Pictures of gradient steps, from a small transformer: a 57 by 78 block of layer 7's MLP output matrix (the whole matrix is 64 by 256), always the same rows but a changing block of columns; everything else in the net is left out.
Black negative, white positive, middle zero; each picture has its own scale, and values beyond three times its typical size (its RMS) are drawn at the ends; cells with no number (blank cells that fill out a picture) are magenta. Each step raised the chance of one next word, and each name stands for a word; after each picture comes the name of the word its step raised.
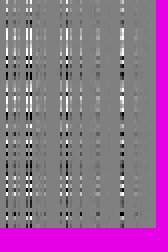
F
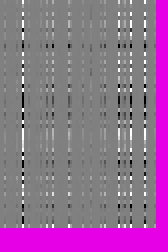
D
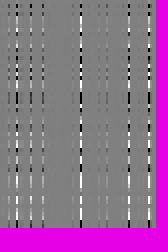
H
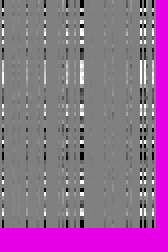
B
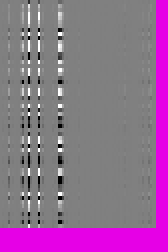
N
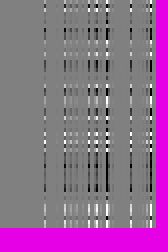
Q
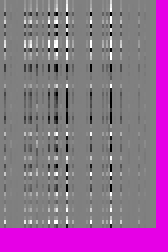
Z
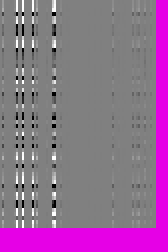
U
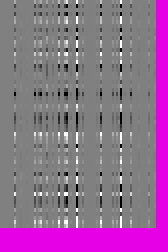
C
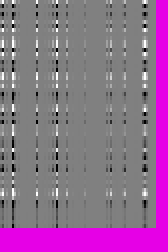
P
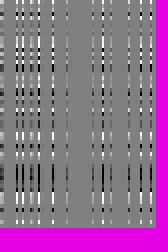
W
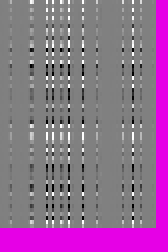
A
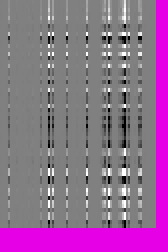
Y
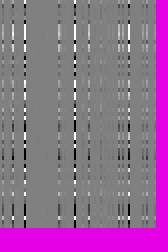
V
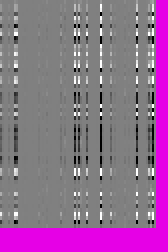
Y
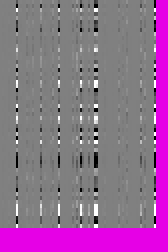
Q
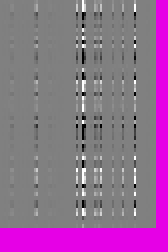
U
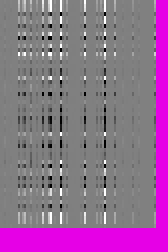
Y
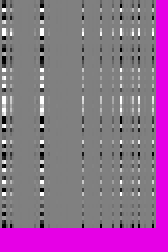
B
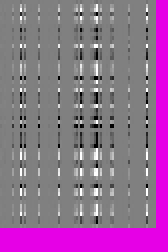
U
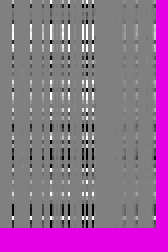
V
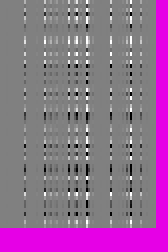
F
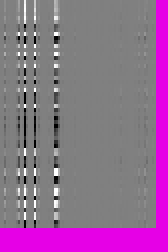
Y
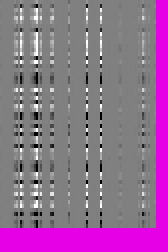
F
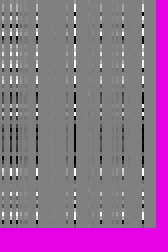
Y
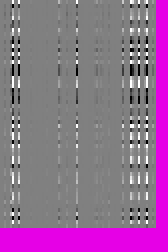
A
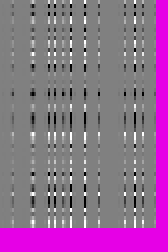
C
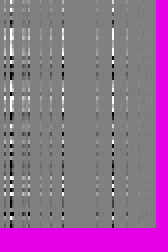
F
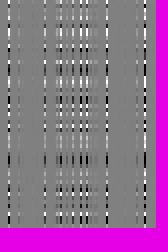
A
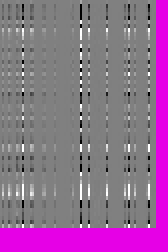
P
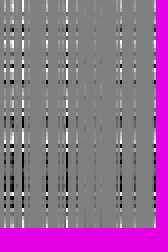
N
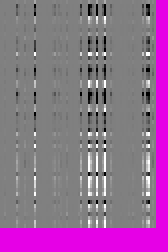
C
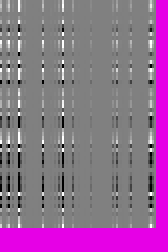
N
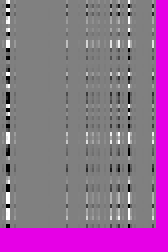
H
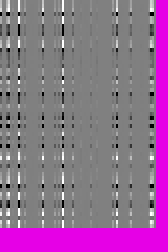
U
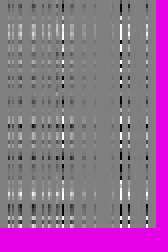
V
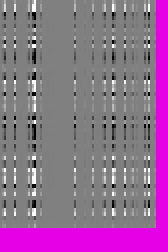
U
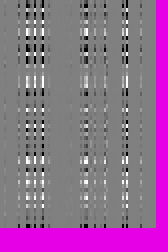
B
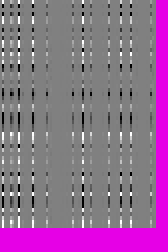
C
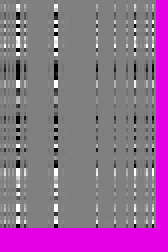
Z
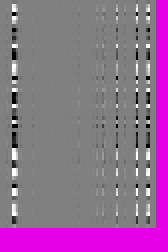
U
